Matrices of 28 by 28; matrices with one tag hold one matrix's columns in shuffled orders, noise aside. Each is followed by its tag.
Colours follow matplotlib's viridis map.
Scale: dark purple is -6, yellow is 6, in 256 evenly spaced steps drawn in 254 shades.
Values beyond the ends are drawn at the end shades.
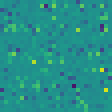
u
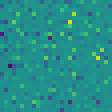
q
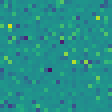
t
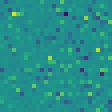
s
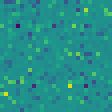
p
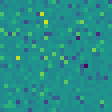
q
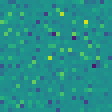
q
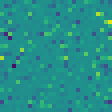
q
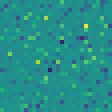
t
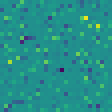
t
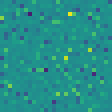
s
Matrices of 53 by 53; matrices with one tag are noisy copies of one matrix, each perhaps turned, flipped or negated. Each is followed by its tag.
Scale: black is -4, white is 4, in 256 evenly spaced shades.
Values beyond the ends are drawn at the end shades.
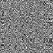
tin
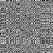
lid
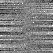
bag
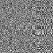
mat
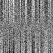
bag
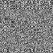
tin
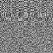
mat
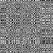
lid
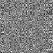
tin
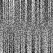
bag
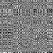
lid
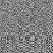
mat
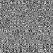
tin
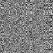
tin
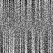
bag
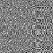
mat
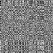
lid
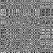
lid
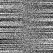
bag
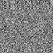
tin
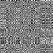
lid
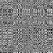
lid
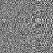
mat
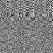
mat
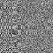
mat
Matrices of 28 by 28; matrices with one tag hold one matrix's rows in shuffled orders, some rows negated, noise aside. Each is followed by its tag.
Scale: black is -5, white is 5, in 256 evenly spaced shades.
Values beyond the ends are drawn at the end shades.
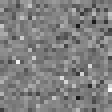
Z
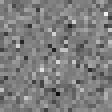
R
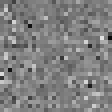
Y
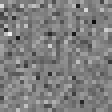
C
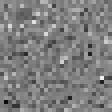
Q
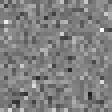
Q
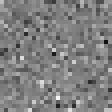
R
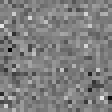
Y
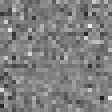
Y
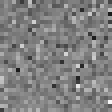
Z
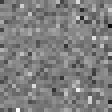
Z
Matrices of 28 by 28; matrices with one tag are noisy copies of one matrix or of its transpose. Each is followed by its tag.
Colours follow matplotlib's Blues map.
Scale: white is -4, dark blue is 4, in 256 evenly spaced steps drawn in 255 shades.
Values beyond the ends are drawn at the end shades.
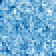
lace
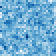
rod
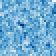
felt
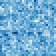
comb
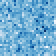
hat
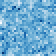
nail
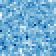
rod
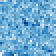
felt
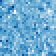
lace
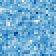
comb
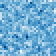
rod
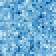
hat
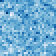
lace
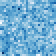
nail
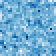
rod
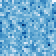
felt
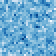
rod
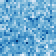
hat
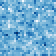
comb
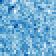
lace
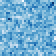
nail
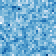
nail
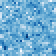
rod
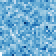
felt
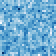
nail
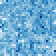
hat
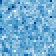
lace
